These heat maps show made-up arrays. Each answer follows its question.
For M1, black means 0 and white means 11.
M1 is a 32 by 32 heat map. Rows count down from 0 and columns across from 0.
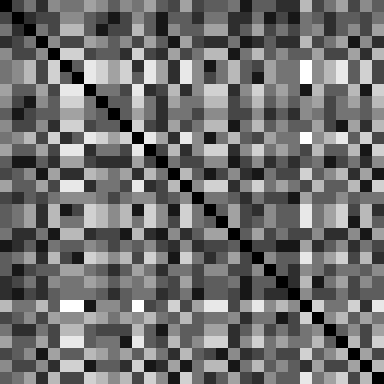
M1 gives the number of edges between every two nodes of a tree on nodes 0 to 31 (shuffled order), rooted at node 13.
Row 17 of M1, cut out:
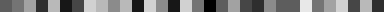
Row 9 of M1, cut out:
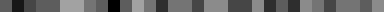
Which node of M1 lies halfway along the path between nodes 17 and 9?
20
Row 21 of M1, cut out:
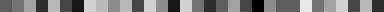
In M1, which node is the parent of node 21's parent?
3
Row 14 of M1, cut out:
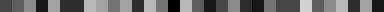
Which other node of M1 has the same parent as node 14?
29
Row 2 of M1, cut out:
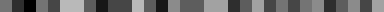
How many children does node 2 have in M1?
1
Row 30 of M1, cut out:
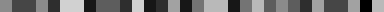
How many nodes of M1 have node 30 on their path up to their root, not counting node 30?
4
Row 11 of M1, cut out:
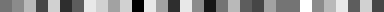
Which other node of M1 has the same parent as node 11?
5
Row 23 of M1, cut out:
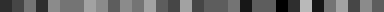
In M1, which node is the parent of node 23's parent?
24
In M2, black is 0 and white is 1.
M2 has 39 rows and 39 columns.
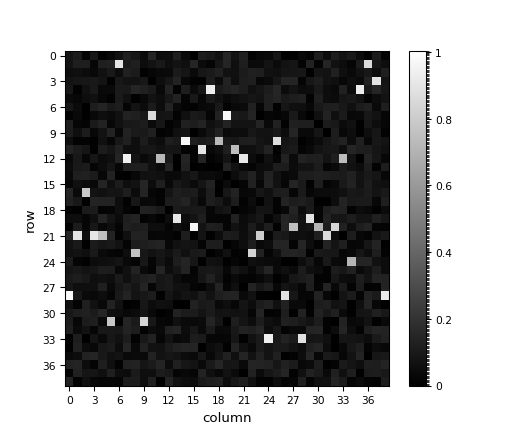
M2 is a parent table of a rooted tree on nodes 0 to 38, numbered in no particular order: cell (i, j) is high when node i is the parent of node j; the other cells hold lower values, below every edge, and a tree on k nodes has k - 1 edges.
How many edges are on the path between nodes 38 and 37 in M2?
6
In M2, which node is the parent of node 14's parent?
7
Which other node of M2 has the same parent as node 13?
29
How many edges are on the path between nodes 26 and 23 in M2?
5
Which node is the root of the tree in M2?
12
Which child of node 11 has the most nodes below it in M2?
20
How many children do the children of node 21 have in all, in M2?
9
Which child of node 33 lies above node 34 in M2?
24
